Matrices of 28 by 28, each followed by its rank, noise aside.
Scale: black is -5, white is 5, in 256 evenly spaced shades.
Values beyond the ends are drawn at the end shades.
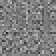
eight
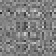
three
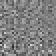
four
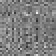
three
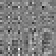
three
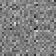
six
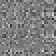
four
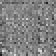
four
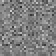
six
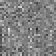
six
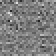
six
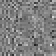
four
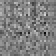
four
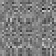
three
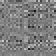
three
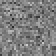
eight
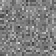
six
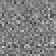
eight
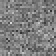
eight
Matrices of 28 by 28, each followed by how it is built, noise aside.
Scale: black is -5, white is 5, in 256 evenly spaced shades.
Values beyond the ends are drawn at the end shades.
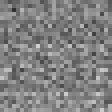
repeating columns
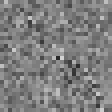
banded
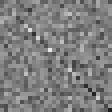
diagonal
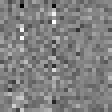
uneven columns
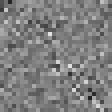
banded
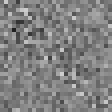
banded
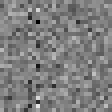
uneven columns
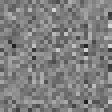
low rank
